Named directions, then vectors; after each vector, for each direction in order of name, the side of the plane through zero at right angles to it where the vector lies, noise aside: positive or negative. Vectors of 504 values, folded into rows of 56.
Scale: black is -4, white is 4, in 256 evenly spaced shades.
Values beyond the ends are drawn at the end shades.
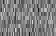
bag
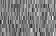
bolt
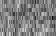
negative, negative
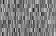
positive, positive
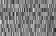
negative, negative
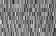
negative, negative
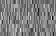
positive, negative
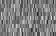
positive, negative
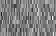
negative, positive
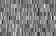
positive, negative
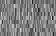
positive, negative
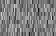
positive, negative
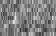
negative, positive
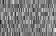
positive, positive
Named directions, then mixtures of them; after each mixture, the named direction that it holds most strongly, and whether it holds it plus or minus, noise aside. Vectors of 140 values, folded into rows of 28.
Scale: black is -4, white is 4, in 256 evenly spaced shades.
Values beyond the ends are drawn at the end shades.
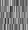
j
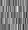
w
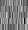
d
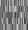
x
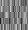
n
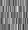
w, plus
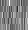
w, minus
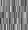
n, plus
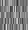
j, plus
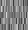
w, plus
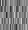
n, minus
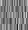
w, minus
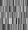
w, plus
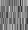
d, minus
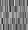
x, minus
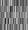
j, plus
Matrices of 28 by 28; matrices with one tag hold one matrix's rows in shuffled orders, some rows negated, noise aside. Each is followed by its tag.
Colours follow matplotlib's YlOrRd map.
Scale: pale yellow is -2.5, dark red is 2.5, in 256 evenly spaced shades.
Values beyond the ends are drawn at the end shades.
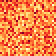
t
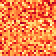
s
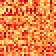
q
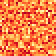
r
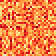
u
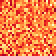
u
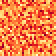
s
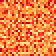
t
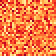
u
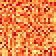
u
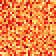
u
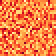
u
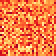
t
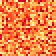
r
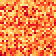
q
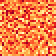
r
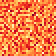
t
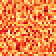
u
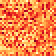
q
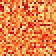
s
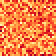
s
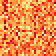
t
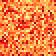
t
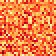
q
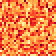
r
